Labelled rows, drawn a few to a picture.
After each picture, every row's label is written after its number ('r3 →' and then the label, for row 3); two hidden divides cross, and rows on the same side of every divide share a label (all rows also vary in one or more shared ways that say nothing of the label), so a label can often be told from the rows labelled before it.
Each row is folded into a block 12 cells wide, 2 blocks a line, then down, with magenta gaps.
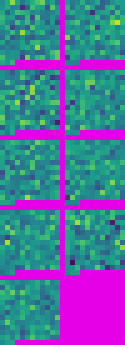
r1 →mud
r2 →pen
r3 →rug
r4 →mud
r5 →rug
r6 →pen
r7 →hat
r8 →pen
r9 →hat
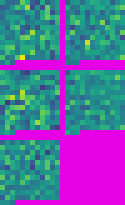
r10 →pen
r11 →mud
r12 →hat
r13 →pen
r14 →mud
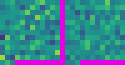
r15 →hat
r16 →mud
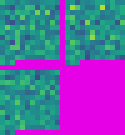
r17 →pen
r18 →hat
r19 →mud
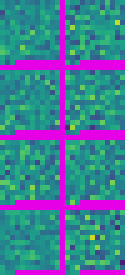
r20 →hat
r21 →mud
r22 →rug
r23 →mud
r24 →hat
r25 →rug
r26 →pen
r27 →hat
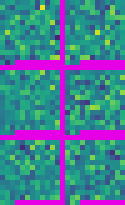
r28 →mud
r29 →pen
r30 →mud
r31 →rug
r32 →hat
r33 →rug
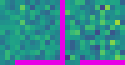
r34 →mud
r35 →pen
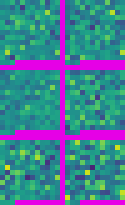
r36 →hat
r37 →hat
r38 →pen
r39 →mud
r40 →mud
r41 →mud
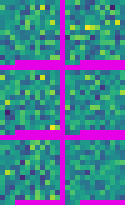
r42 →mud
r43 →hat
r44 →mud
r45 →mud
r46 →rug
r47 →rug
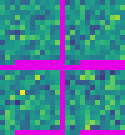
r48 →mud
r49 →mud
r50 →hat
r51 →pen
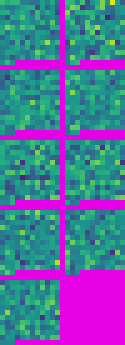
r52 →pen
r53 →rug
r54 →pen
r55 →rug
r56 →pen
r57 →pen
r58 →rug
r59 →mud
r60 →mud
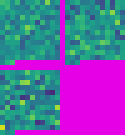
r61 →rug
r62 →mud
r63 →mud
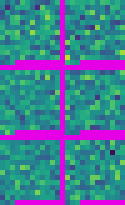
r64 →rug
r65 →pen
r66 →rug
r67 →mud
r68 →mud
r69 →rug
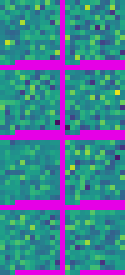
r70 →rug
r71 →pen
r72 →pen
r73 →mud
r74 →hat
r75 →mud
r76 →mud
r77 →mud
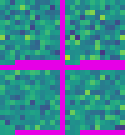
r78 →pen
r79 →hat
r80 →rug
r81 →hat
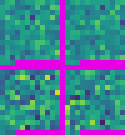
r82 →mud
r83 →rug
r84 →pen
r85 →rug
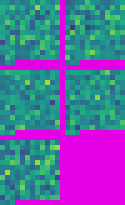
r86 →mud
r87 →rug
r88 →pen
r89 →pen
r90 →mud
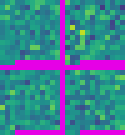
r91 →hat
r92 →mud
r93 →rug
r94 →pen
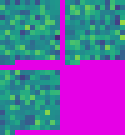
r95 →hat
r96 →rug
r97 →rug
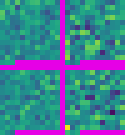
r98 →pen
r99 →mud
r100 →pen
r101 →hat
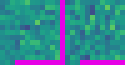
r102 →pen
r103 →hat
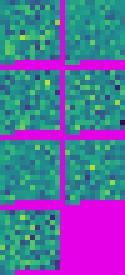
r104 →hat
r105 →pen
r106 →pen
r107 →rug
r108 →mud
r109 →rug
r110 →hat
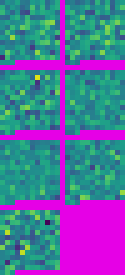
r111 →rug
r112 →mud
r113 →hat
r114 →hat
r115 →rug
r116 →pen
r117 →pen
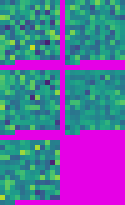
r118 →hat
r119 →rug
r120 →mud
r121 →rug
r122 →hat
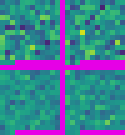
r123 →hat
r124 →mud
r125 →mud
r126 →hat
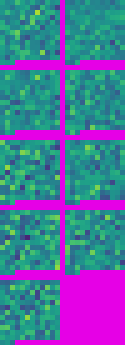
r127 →rug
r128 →hat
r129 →hat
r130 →hat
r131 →mud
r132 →mud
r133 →rug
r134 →mud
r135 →pen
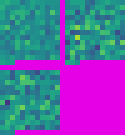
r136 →mud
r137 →pen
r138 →mud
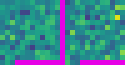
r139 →rug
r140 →hat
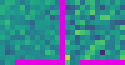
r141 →mud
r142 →pen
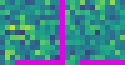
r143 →rug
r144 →rug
